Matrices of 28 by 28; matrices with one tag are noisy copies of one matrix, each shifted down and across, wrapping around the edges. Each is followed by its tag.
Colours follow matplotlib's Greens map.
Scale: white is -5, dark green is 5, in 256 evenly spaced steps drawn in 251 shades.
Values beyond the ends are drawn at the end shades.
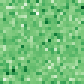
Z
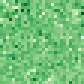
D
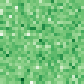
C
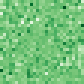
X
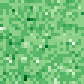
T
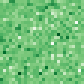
X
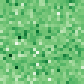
Z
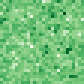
T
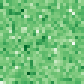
T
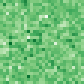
D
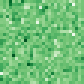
T
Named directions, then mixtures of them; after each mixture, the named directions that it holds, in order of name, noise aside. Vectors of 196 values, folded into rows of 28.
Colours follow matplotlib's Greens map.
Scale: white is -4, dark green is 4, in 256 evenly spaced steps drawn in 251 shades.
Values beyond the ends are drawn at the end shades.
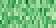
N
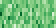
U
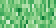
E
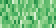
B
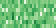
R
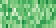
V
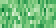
R, U, V.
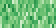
B.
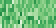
B, U, V.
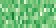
R.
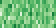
U.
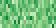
B.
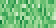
E, N.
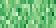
E, V.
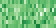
R, V.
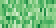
N, U, V.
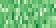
R.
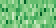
R.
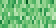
N.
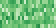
N, R.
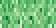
B, N, V.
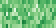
V.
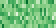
E, N, U.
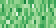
E, V.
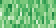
U.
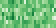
N, R.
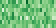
N, R.
